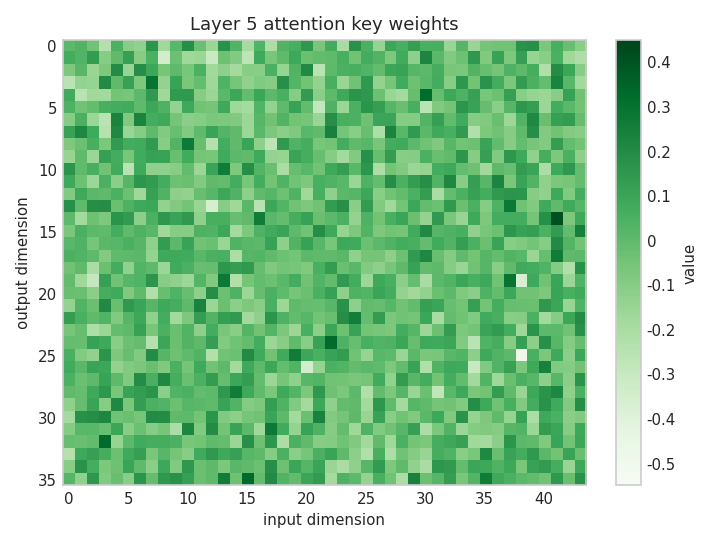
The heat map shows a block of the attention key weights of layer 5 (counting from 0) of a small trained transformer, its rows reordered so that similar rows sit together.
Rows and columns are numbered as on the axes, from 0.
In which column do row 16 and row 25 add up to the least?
38
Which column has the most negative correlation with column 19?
12
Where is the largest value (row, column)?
14, 41
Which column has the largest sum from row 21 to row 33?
3
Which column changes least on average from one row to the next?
32
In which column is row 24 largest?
22
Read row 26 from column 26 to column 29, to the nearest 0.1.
0 -0.1 0 0.1
